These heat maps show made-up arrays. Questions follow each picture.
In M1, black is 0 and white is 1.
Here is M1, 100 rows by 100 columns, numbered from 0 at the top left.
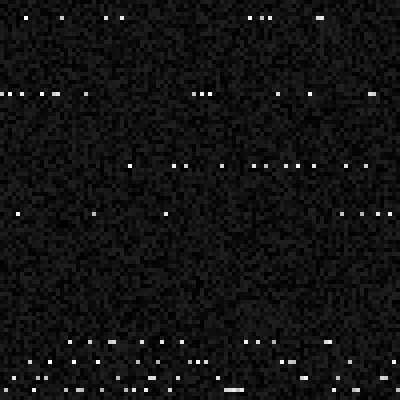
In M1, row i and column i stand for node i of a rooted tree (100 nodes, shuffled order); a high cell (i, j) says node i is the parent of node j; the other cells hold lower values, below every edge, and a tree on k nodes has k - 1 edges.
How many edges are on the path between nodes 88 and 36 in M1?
2
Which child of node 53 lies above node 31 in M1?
97
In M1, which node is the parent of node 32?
41
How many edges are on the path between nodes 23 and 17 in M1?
3
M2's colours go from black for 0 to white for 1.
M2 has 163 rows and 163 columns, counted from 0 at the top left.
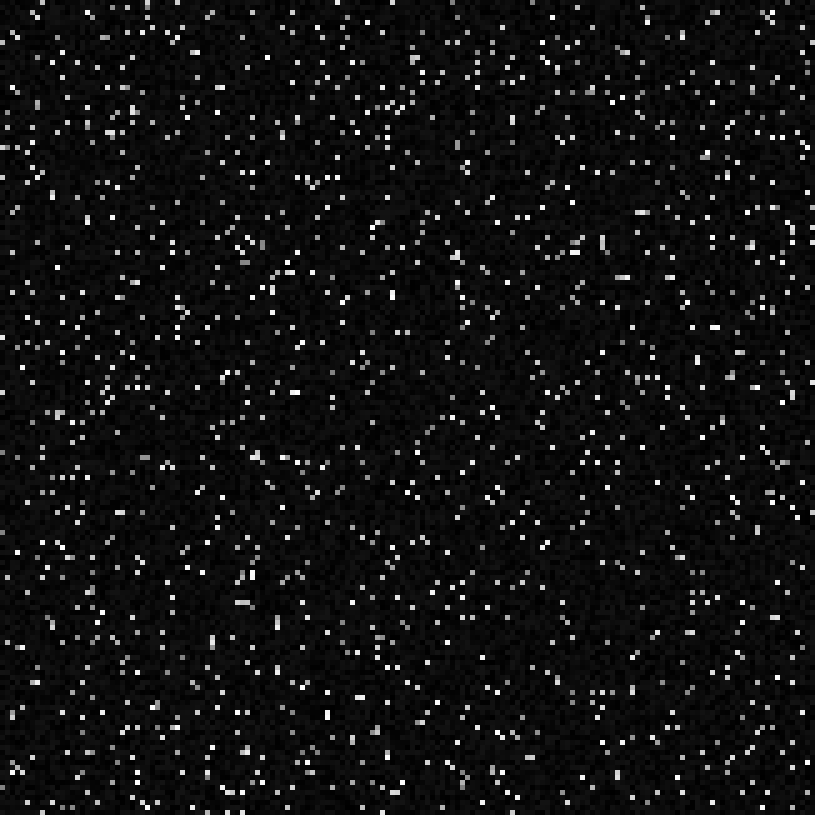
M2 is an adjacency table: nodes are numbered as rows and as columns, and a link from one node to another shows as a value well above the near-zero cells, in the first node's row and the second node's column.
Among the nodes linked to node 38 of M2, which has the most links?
node 136
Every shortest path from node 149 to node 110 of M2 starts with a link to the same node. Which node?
node 42
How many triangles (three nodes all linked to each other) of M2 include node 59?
4
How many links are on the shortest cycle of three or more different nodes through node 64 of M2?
4
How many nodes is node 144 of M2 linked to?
2
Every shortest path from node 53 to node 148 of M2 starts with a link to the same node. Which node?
node 96
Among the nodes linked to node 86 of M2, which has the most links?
node 23
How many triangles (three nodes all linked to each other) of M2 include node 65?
6
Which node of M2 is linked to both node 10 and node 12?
node 95
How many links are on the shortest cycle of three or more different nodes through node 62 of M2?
4
